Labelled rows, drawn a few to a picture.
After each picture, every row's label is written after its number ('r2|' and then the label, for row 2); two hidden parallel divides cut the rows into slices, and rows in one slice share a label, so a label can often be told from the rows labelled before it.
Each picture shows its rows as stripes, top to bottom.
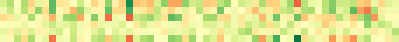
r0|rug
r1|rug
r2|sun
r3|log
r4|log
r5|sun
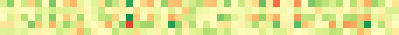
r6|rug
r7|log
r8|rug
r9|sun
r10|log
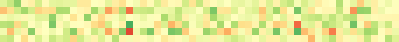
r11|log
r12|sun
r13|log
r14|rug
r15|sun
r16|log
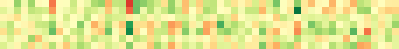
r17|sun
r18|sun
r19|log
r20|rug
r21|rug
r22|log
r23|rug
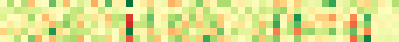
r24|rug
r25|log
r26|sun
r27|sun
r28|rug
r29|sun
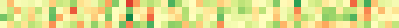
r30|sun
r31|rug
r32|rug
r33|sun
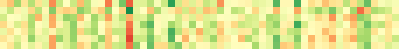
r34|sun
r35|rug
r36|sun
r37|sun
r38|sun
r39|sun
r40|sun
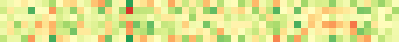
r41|rug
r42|sun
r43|log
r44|sun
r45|sun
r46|rug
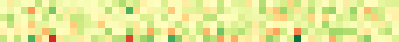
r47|log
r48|rug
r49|log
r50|log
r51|rug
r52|sun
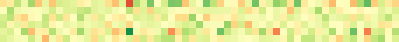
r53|sun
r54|log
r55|log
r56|log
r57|rug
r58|log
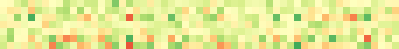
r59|log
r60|log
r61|sun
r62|log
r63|log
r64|rug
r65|sun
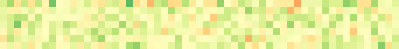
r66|rug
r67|log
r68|log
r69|log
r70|log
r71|log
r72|log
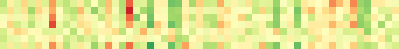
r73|sun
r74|sun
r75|sun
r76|sun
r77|log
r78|log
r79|sun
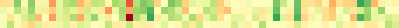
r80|sun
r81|sun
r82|sun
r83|log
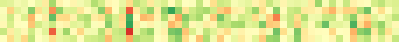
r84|log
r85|sun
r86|rug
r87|rug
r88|sun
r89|sun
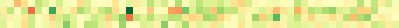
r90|log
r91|rug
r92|sun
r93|log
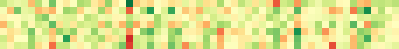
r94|rug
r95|sun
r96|log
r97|rug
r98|sun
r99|sun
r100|sun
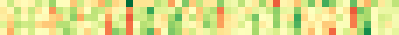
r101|rug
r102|sun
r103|sun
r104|sun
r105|sun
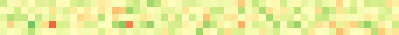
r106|log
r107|log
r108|log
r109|sun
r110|log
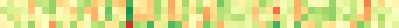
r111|rug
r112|rug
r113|rug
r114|sun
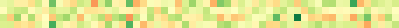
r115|rug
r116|log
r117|sun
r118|rug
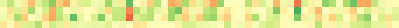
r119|rug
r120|sun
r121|sun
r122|log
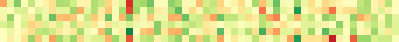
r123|sun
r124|sun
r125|rug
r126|log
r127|rug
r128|sun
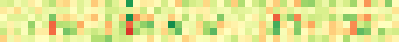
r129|rug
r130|log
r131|rug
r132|sun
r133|sun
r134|log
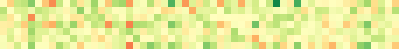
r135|sun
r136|log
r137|log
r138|sun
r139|log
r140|log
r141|sun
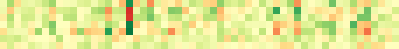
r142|rug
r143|sun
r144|sun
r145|rug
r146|rug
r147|log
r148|log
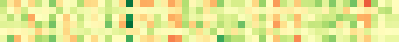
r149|rug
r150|log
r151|rug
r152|rug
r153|log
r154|rug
